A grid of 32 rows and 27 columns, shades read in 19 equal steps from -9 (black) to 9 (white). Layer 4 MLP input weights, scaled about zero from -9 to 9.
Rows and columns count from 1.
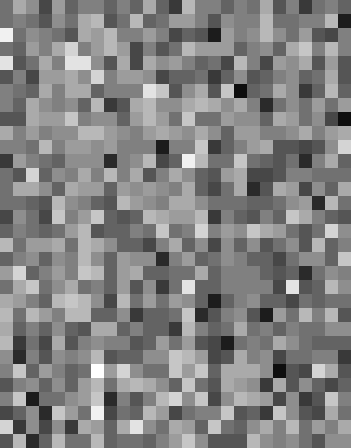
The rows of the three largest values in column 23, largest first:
21, 16, 31
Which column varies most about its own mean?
1
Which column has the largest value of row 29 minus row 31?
2
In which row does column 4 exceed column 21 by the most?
23
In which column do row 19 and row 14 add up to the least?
20
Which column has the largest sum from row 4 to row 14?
6
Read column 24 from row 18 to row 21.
-3 1 -6 -3
